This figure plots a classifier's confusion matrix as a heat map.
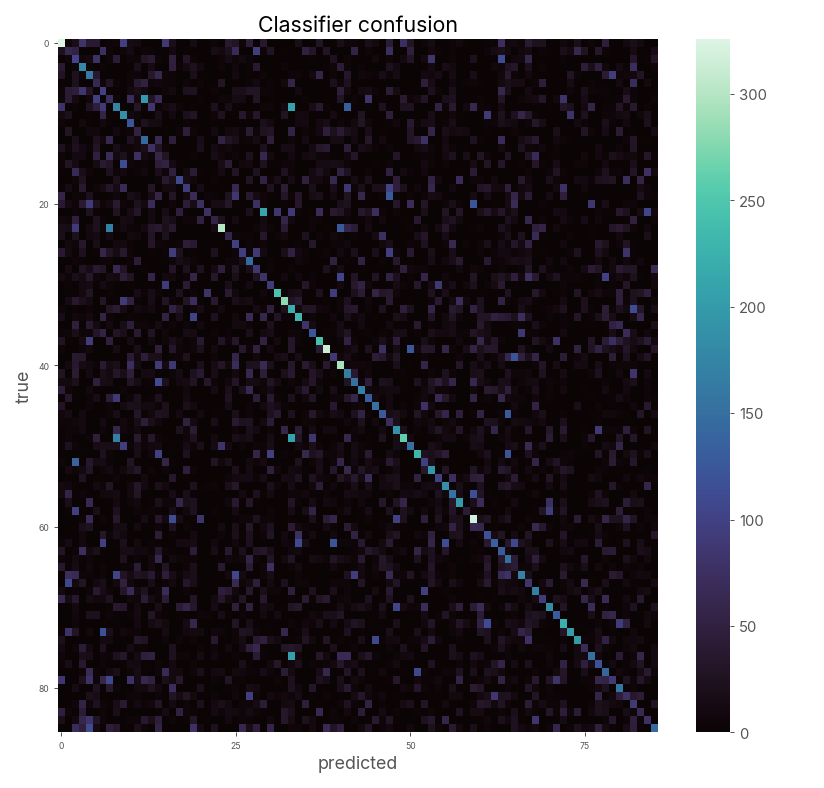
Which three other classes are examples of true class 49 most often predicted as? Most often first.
33, 8, 36
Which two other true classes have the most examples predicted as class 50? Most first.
38, 20
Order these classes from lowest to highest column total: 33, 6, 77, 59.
77, 6, 59, 33
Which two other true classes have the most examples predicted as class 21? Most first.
31, 42
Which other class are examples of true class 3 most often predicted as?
82
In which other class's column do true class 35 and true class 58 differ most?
70
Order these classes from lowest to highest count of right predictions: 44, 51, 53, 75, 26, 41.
75, 26, 44, 41, 53, 51
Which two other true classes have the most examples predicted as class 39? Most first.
62, 31
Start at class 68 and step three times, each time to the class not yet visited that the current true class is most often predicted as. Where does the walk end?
63
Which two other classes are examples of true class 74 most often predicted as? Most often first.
45, 67
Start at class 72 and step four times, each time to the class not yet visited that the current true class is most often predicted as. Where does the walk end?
47
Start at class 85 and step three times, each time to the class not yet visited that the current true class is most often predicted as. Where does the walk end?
7
